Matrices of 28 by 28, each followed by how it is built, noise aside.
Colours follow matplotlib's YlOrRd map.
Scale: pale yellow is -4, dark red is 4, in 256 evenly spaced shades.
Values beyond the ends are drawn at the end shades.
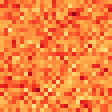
Hankel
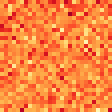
Hankel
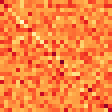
diagonal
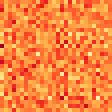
low rank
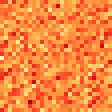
Hankel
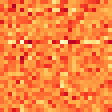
low rank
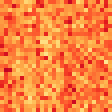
blocks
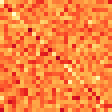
diagonal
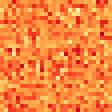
blocks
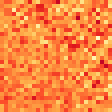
upper triangular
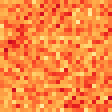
Hankel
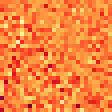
lower triangular
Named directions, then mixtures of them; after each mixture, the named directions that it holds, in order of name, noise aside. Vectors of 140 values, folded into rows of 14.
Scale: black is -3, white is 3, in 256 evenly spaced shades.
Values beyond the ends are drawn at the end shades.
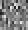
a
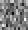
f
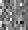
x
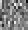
a, x.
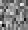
f, x.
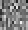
a.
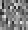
a.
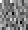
f, x.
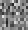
a, f.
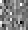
x.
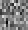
a, f.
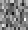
f.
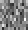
f.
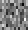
f.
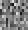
a, f.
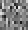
a.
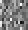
x.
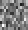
f, x.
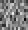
f.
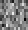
f.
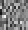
a, x.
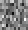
f.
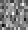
f.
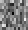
f.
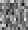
f.
